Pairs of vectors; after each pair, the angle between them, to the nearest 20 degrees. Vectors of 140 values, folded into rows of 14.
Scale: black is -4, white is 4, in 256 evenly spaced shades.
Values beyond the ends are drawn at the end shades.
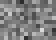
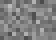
60 degrees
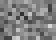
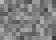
120 degrees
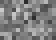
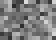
120 degrees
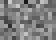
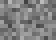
20 degrees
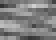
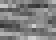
160 degrees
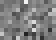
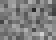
120 degrees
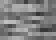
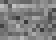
60 degrees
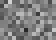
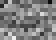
40 degrees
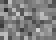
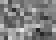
140 degrees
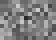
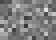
40 degrees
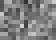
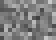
80 degrees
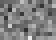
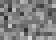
20 degrees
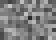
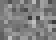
40 degrees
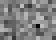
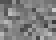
120 degrees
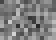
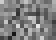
160 degrees
